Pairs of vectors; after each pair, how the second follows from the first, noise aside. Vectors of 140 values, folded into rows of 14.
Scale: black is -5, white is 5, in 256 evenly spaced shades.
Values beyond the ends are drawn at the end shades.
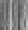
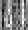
wrapped around, scaled up.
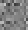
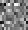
negated, scaled up.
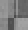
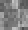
wrapped around, negated.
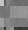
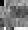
negated, scaled up.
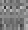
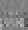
negated, partly zeroed.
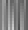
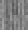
wrapped around, negated, shrunk.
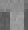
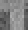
copied.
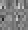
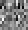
negated, scaled up.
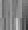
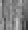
copied.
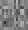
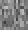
copied.
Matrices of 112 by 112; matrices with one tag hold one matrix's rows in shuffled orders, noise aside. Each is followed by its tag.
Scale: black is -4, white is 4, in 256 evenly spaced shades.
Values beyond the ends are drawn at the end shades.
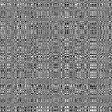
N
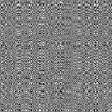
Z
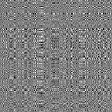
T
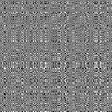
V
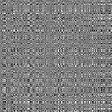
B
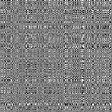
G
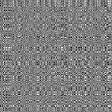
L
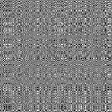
L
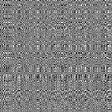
L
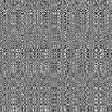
V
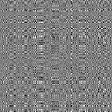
T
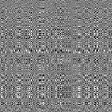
Z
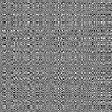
B
